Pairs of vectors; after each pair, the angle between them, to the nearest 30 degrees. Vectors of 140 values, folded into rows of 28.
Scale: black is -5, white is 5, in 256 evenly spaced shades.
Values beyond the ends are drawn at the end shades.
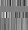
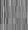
120 degrees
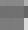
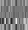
60 degrees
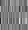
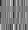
60 degrees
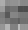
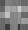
150 degrees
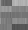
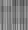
120 degrees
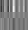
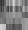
60 degrees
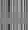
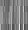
60 degrees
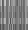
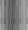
120 degrees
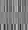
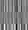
150 degrees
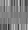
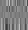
90 degrees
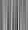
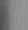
90 degrees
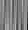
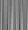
120 degrees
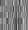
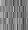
150 degrees
